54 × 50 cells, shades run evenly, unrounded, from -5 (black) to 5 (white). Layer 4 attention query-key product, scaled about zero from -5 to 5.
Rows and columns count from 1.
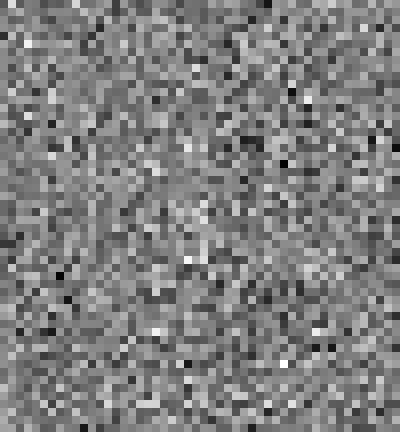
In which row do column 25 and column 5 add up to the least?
12
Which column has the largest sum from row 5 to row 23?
35
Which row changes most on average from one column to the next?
19
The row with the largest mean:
50
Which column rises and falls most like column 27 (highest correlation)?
10
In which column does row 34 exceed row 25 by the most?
31
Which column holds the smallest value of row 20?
45
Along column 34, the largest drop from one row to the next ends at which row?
52
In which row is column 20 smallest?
13
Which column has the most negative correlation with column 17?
37
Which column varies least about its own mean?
44
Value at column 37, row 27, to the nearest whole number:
0
